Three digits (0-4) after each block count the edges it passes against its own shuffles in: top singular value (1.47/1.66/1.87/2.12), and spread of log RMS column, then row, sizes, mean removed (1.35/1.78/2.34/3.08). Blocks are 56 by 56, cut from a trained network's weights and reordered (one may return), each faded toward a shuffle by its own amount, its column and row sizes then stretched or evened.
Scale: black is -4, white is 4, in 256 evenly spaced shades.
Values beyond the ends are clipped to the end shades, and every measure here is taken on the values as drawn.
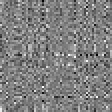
4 3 1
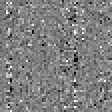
0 3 0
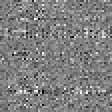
3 2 3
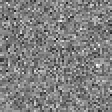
0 1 0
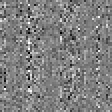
1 4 1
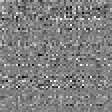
3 1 4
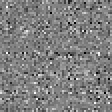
1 2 3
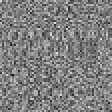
3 1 0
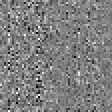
0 4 0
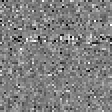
0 1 3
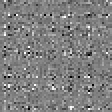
1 3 3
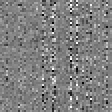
2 4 0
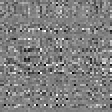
3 2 4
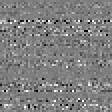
0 0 4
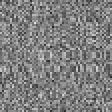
4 1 0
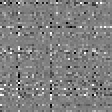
2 2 4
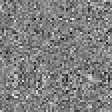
2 1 1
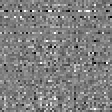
1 1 4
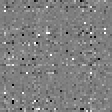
0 2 2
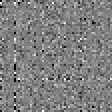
1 3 2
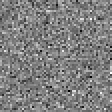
0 1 1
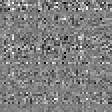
1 2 4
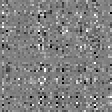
1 3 3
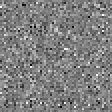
1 1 2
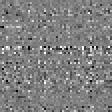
2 2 4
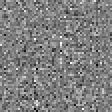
0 3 0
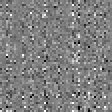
2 3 2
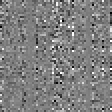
0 4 2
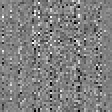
2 4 0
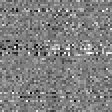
2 0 4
